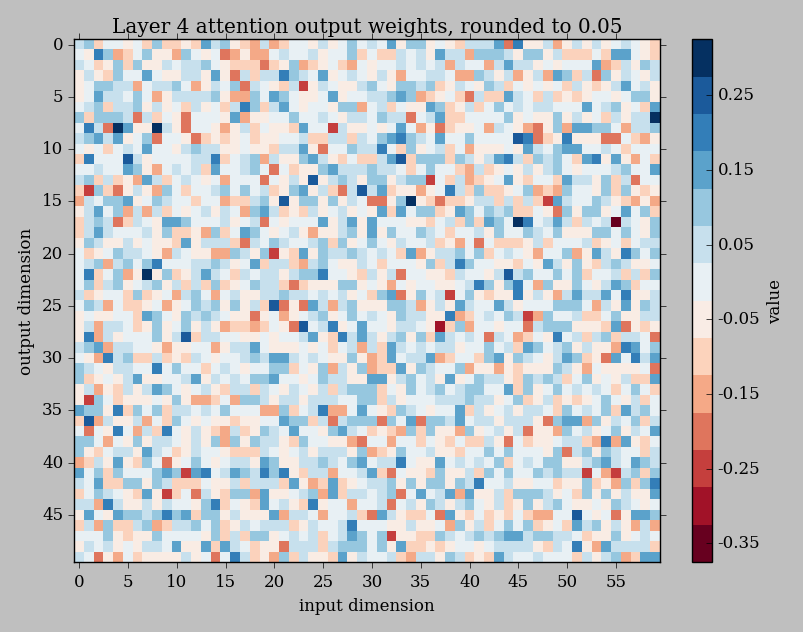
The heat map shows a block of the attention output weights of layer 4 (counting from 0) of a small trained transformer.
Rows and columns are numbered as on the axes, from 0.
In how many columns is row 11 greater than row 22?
28
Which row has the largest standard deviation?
8
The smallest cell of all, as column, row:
55, 17
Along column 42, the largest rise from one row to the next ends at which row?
29
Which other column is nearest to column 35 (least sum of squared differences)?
47
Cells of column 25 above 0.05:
12
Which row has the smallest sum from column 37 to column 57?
19
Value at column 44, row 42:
0.05
